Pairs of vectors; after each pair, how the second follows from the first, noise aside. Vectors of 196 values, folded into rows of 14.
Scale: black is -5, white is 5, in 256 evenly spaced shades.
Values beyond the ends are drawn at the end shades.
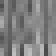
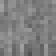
negated, shrunk.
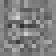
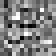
scaled up.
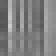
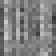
wrapped around.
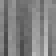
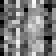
wrapped around, negated, scaled up.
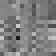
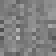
negated, shrunk.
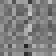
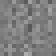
negated, shrunk.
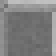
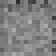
negated, partly zeroed.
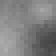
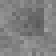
wrapped around, shrunk.
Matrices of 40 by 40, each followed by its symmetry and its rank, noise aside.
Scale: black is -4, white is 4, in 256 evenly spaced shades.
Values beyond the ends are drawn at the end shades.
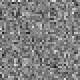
no symmetry, rank eight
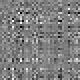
antisymmetric, rank four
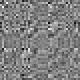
symmetric, rank four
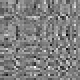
antisymmetric, rank four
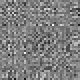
symmetric, rank six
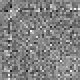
symmetric, rank eight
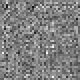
no symmetry, rank eight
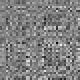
no symmetry, rank four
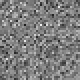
symmetric, rank eight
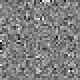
antisymmetric, rank eight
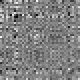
symmetric, rank four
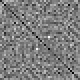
symmetric, rank six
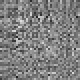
symmetric, rank six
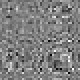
antisymmetric, rank four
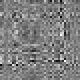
no symmetry, rank four
